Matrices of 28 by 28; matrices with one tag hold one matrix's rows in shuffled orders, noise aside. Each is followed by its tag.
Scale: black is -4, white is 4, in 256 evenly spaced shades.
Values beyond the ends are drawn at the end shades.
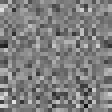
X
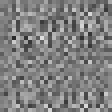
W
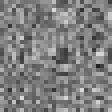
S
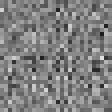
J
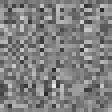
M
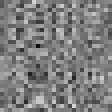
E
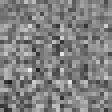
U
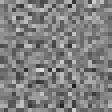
E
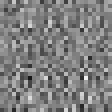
W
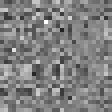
U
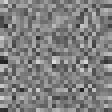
X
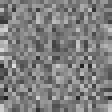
X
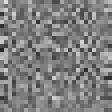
X
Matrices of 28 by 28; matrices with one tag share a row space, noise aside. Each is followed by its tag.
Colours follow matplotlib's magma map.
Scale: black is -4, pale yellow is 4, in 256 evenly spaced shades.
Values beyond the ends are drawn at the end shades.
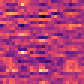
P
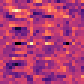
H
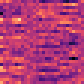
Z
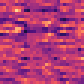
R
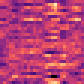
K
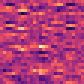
P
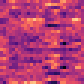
K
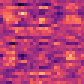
P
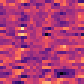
R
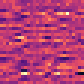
R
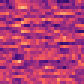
R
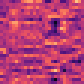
K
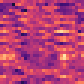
R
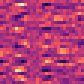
R
